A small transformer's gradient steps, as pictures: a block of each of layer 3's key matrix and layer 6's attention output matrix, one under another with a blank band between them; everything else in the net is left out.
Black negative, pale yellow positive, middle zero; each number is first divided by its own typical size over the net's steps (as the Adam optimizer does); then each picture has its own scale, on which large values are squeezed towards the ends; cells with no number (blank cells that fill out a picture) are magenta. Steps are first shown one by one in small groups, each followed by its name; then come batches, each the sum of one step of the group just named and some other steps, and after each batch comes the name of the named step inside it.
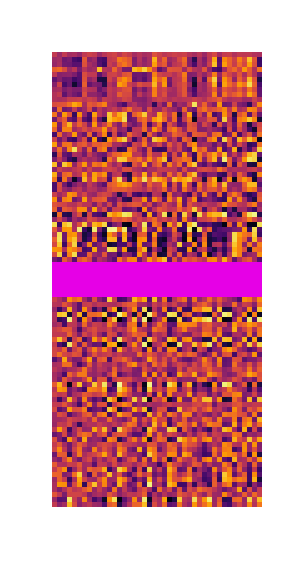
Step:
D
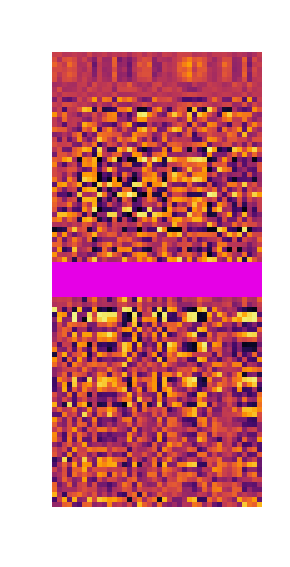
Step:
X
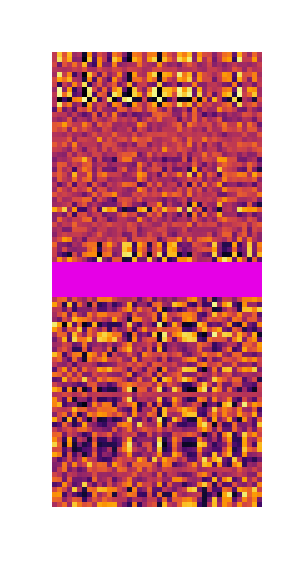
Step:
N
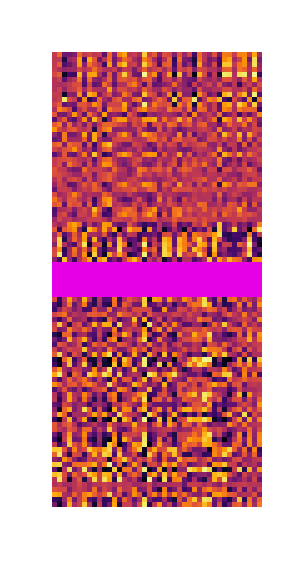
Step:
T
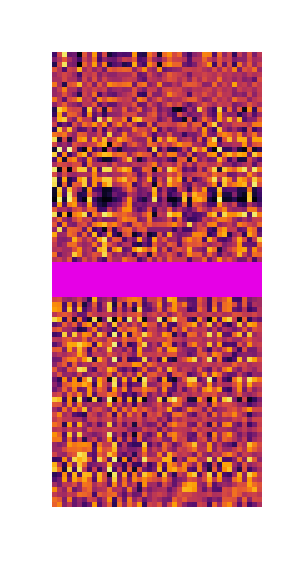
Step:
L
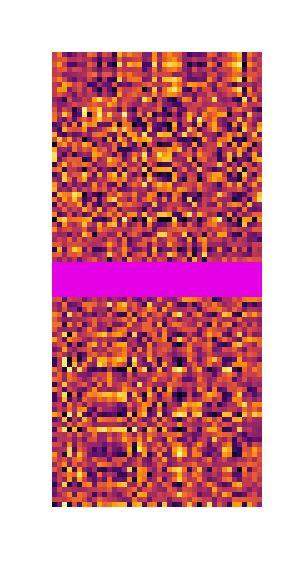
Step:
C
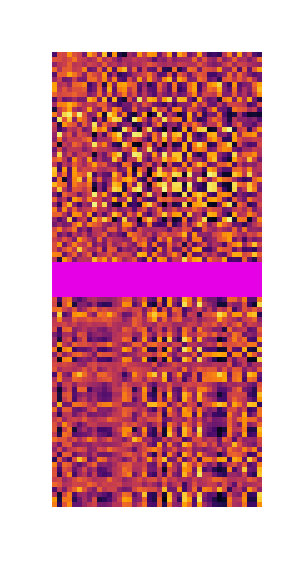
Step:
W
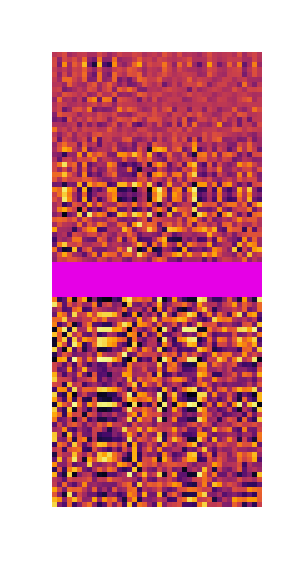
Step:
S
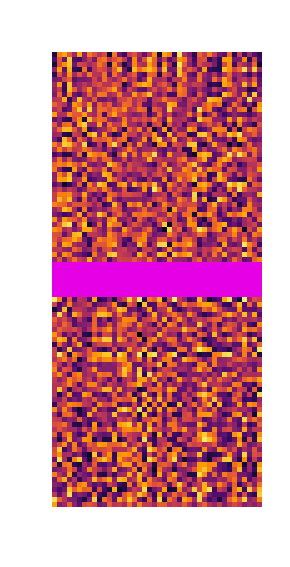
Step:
S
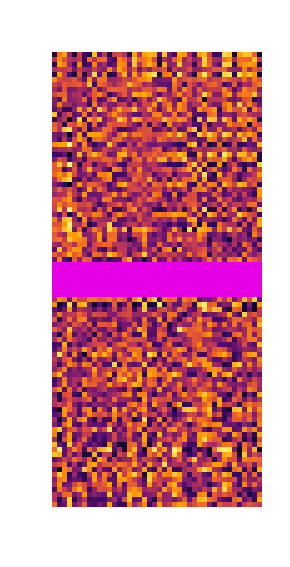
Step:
T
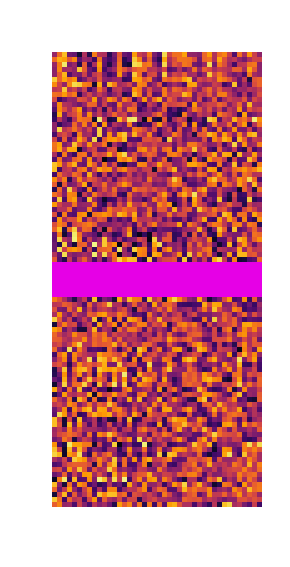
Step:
L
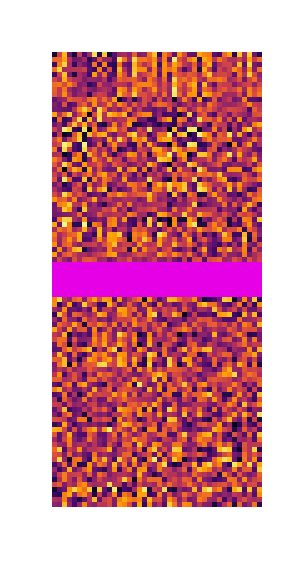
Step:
C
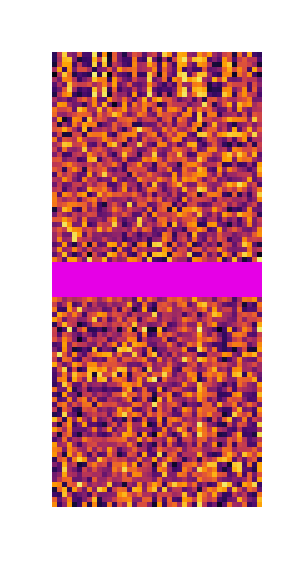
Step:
X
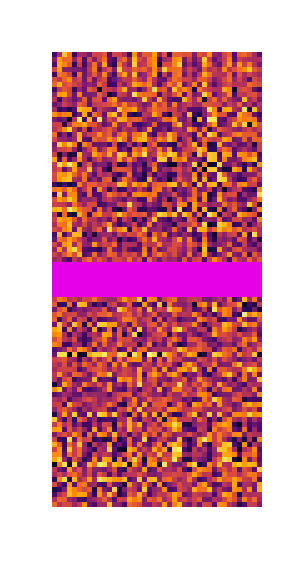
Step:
C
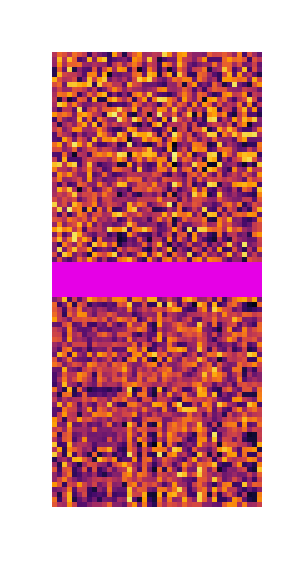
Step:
W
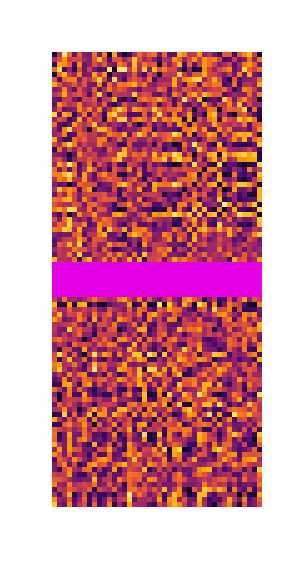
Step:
W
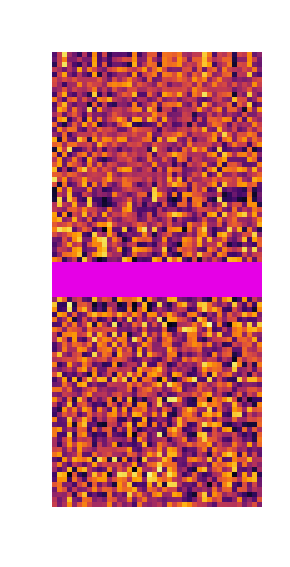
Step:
L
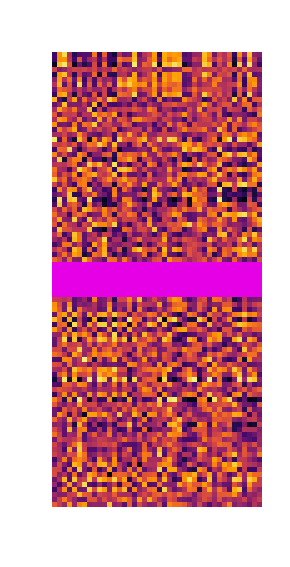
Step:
L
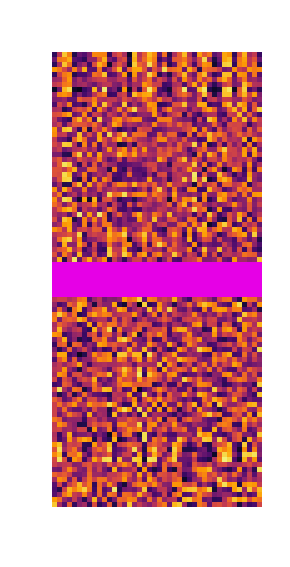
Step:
S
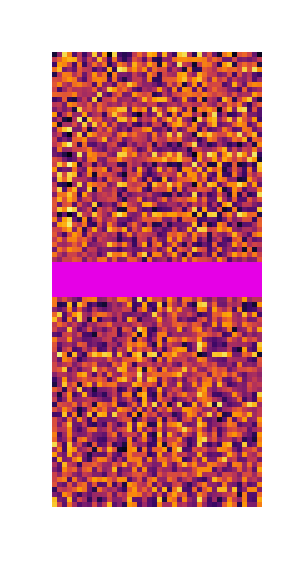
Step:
W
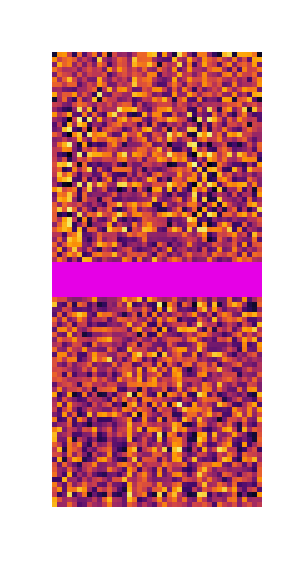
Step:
S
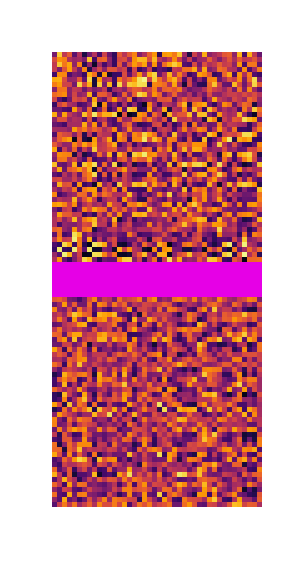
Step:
X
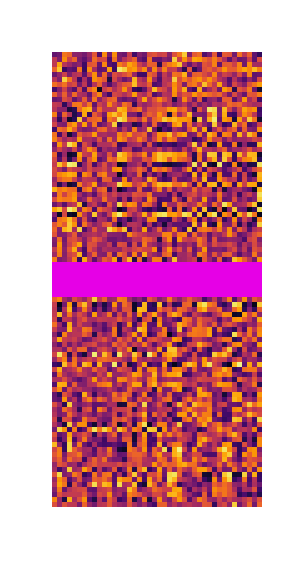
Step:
C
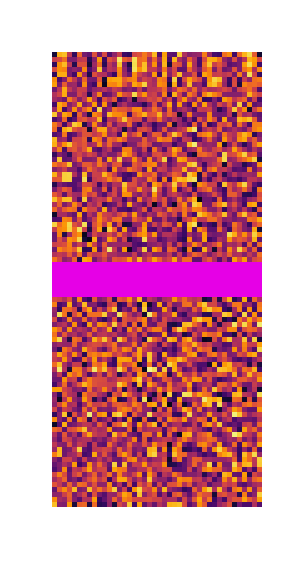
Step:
D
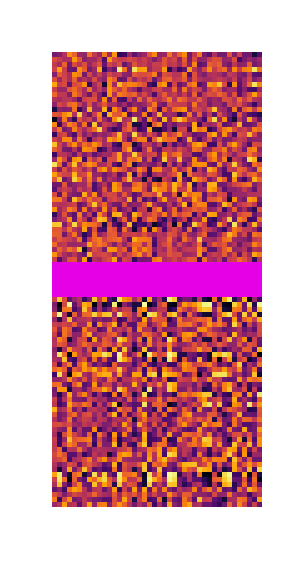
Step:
W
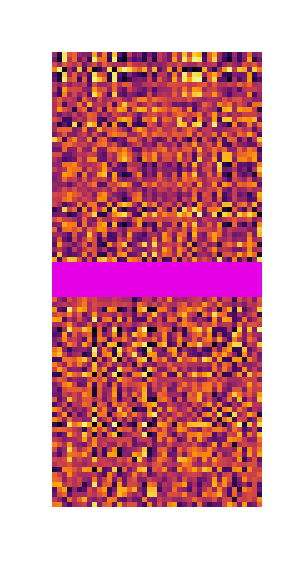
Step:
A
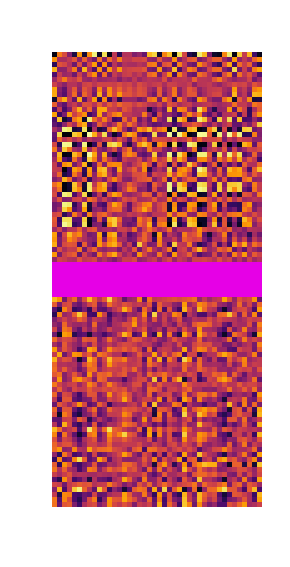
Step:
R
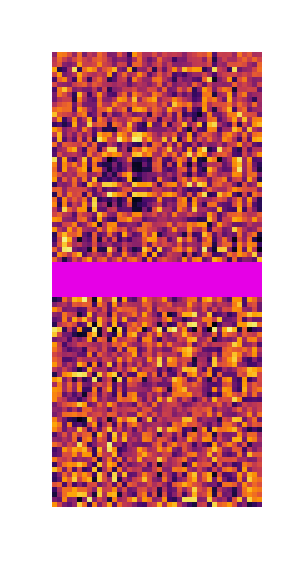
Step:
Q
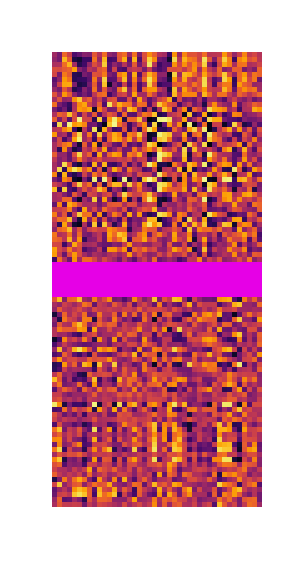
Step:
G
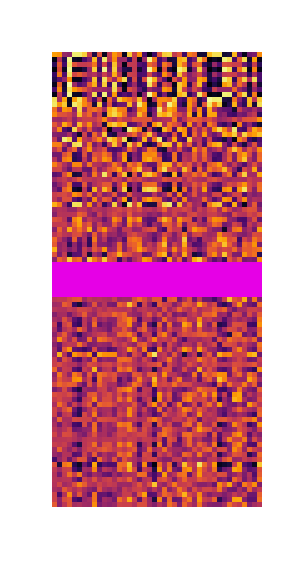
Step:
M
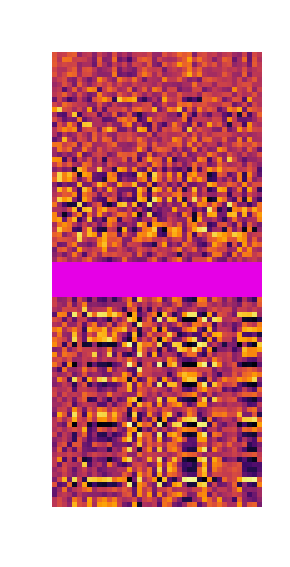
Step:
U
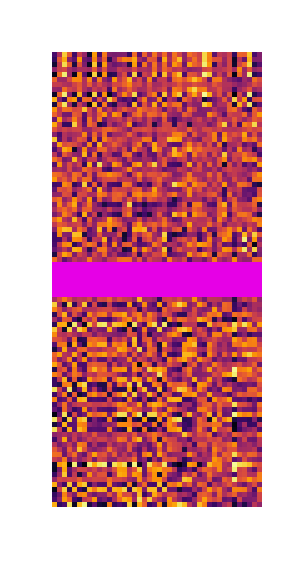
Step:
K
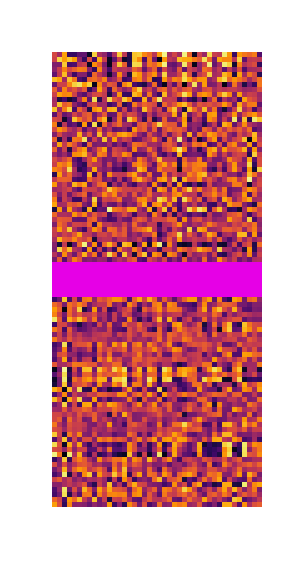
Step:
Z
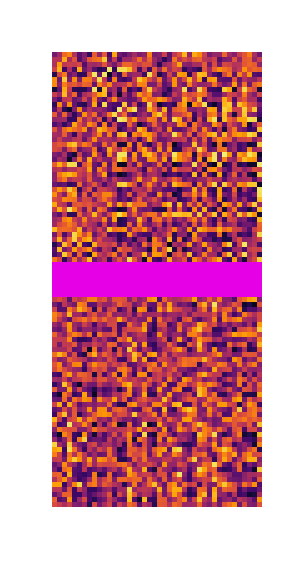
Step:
A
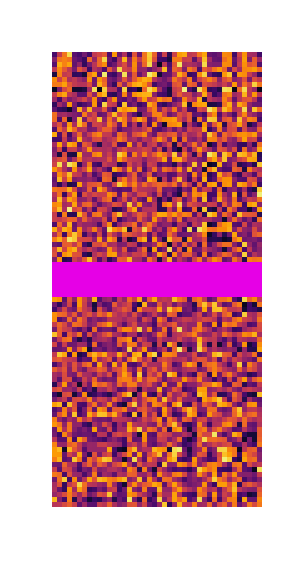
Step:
G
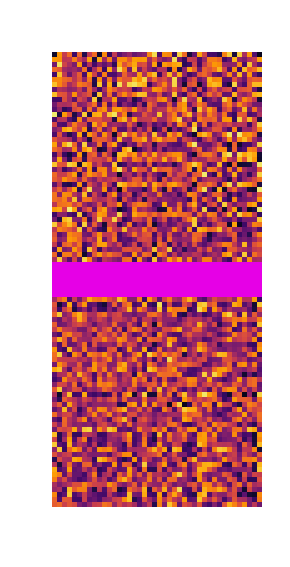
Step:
R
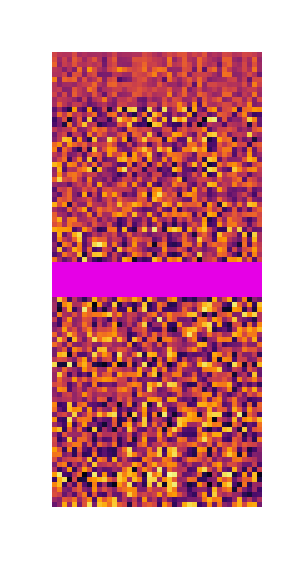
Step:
U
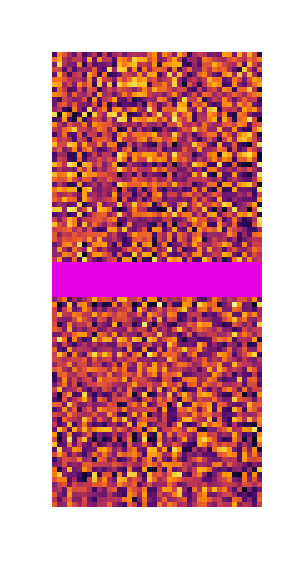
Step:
U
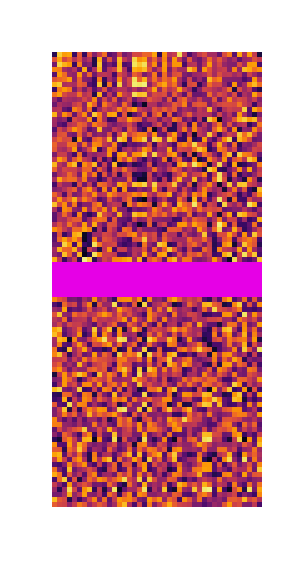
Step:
Q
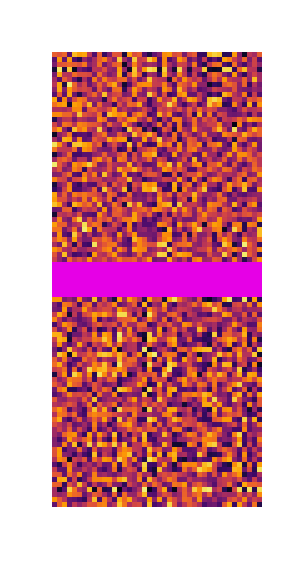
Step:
M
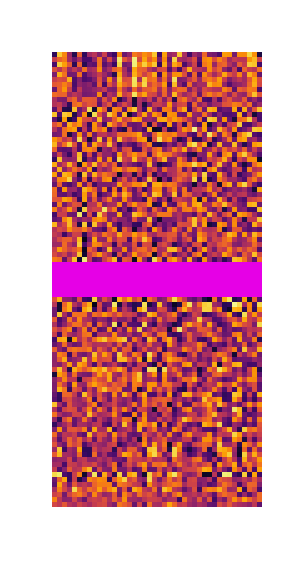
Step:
G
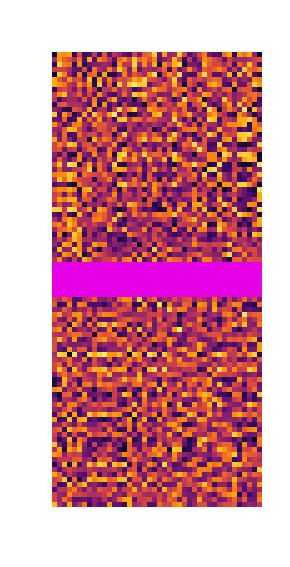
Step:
K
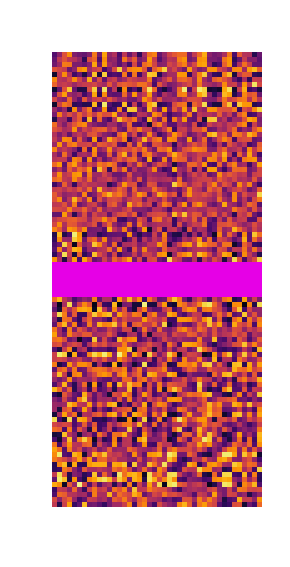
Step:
K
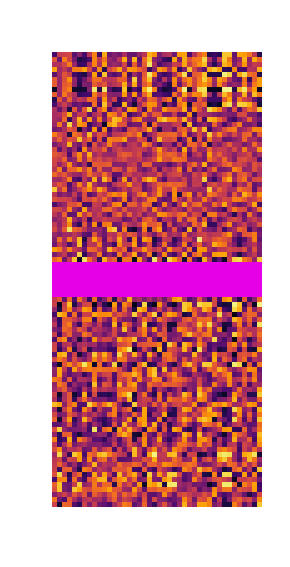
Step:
G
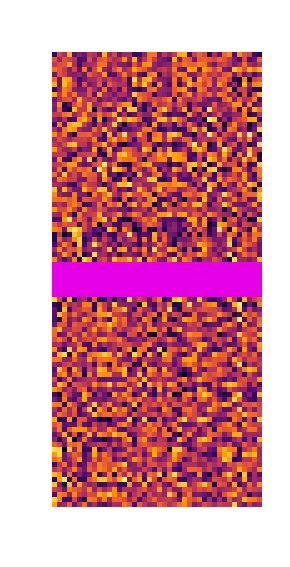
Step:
G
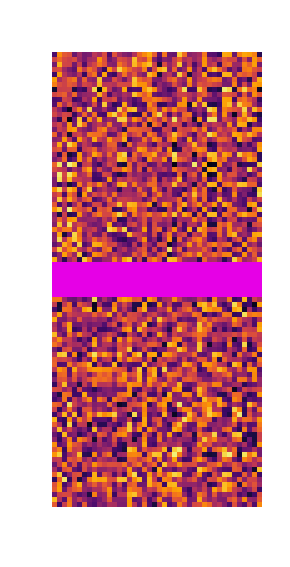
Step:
U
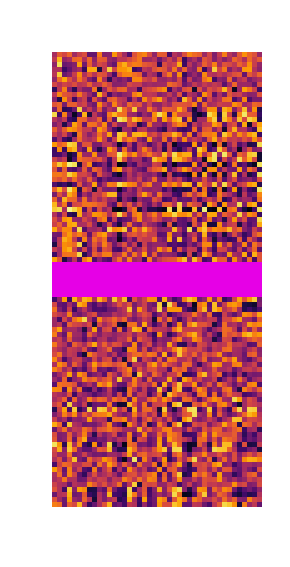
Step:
Q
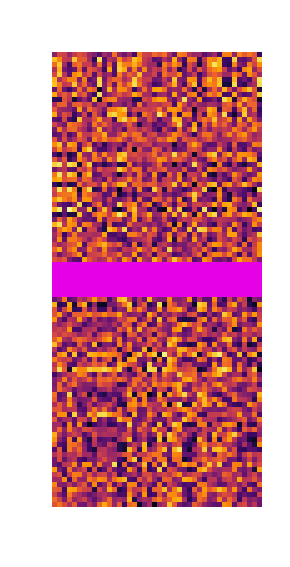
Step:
U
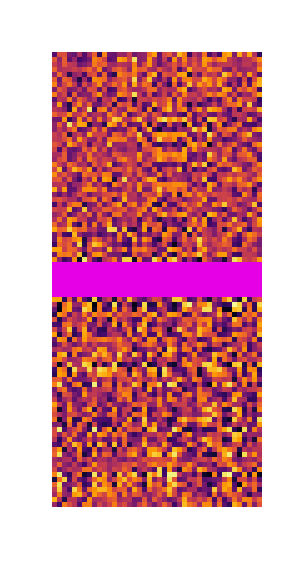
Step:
G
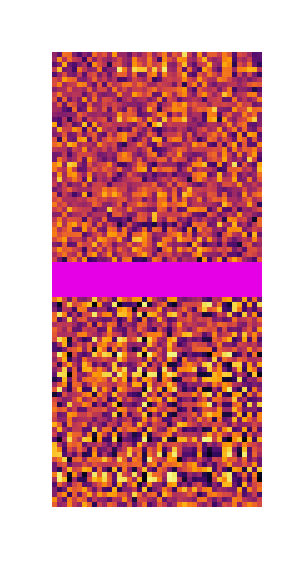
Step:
Z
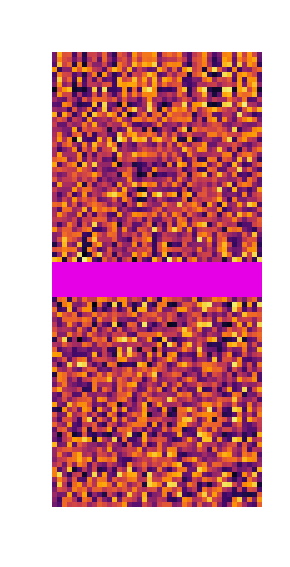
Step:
Q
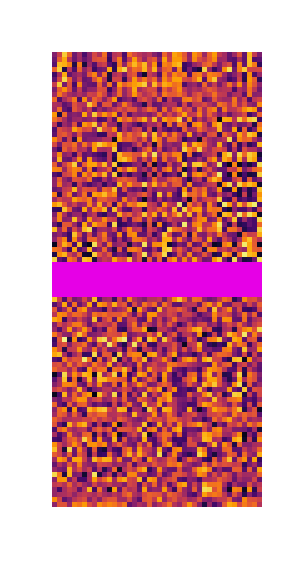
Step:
A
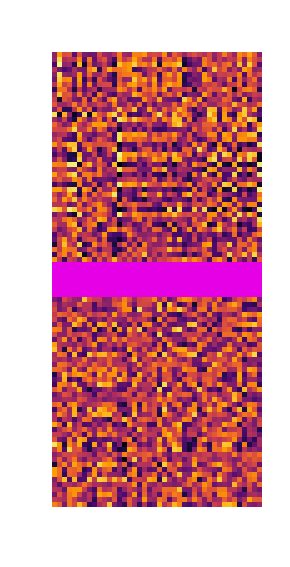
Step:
Q
